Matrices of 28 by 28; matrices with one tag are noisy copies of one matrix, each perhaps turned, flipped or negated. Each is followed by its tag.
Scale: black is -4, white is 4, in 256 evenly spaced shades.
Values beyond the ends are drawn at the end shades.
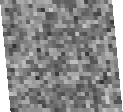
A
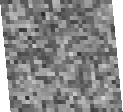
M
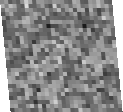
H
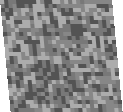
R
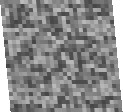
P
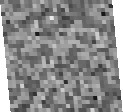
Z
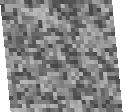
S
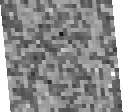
P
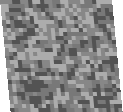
M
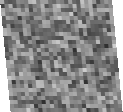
A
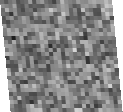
R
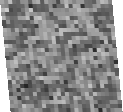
M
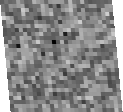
H
